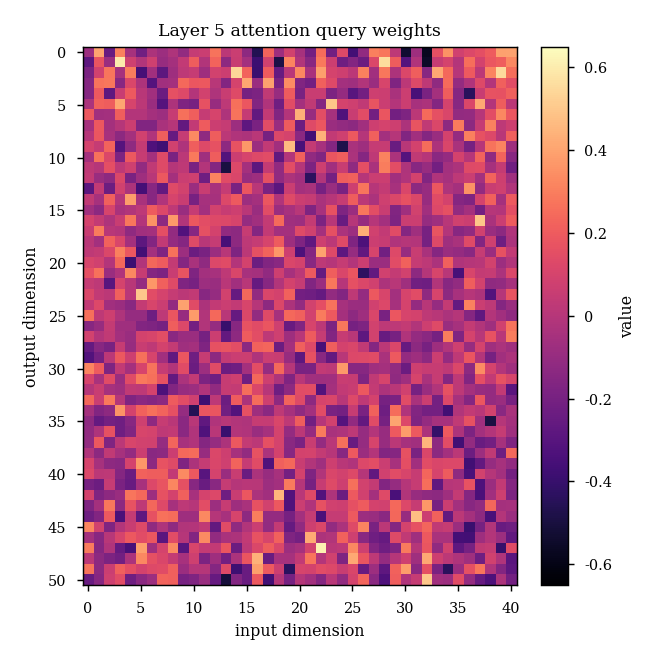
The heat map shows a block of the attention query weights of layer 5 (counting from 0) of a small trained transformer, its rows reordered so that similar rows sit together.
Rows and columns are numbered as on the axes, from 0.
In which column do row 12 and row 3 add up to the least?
21
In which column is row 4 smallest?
36
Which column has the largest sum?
8
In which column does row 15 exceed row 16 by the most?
26
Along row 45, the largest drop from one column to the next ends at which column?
27
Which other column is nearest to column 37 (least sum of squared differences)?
1
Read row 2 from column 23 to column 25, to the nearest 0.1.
0.1 0.1 0
